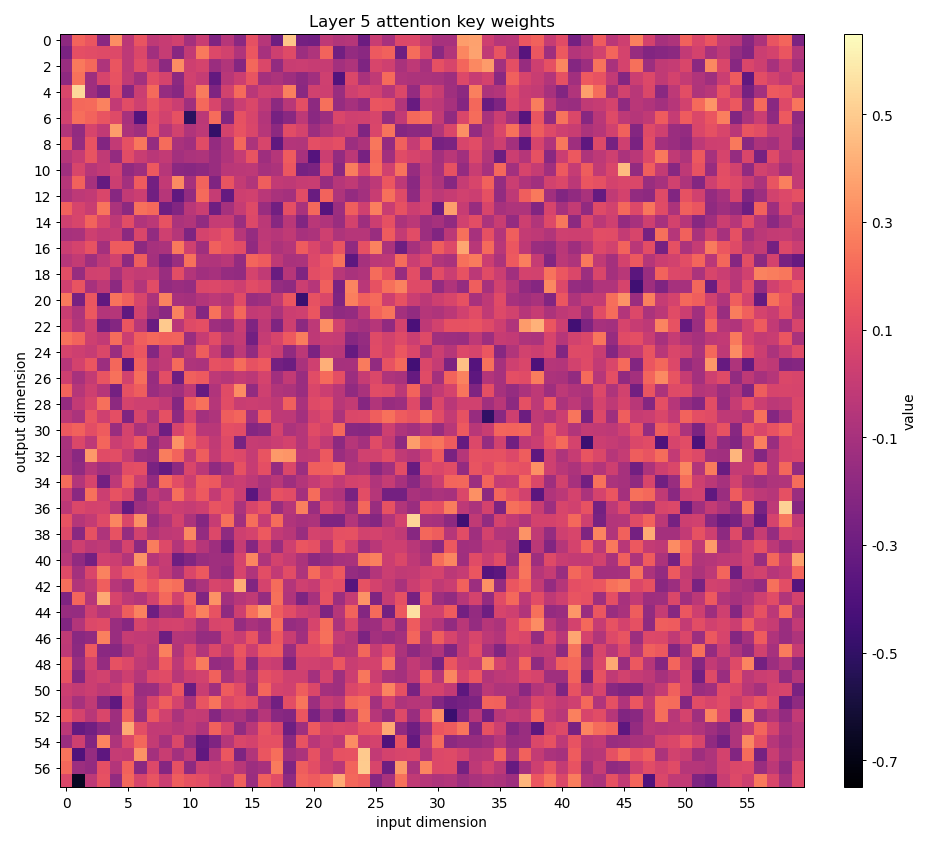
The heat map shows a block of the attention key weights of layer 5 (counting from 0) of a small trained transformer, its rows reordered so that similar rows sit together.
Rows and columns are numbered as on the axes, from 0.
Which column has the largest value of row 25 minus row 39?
32
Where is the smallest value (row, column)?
57, 1
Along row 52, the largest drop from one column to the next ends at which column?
31
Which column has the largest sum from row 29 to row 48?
41
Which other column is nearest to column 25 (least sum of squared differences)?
43
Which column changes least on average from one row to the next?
53
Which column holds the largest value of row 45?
38
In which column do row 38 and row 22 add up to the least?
28
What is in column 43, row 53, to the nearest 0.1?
0.2
